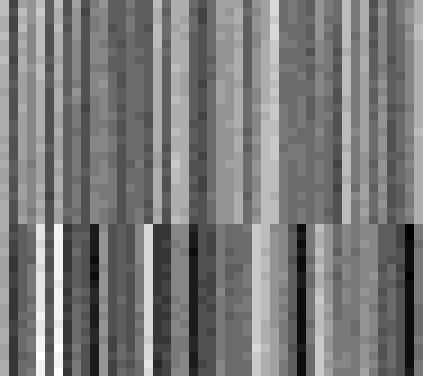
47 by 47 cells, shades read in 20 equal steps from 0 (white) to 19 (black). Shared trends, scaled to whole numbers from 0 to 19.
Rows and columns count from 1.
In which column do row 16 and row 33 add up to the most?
22
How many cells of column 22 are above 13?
19
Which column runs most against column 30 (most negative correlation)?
9
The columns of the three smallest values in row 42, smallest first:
7, 5, 17
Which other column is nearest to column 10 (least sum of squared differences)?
23
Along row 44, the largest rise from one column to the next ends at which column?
8
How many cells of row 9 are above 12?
5
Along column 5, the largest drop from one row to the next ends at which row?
29
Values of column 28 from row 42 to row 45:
10 11 11 10
